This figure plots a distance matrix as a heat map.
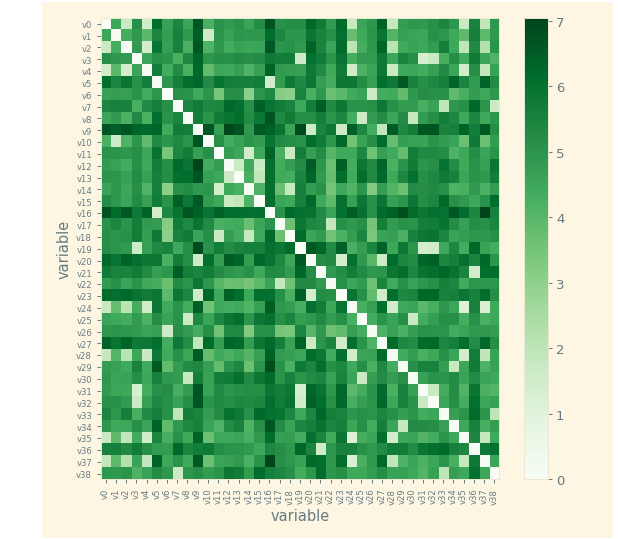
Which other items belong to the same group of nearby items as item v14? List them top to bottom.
v11, v18
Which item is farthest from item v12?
v9
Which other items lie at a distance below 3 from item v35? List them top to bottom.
v0, v2, v4, v24, v28, v37
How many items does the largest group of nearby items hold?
7
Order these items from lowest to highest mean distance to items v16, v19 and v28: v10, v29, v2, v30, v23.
v2, v10, v30, v29, v23
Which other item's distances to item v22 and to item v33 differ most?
v17
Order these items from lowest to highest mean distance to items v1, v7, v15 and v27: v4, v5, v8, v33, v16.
v33, v4, v8, v5, v16
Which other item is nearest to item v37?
v24
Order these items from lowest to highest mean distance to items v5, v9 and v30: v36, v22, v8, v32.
v8, v22, v36, v32
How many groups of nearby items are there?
13
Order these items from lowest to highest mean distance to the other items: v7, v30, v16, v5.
v30, v7, v5, v16
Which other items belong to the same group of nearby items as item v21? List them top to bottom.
v36
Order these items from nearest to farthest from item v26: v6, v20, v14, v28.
v6, v14, v20, v28
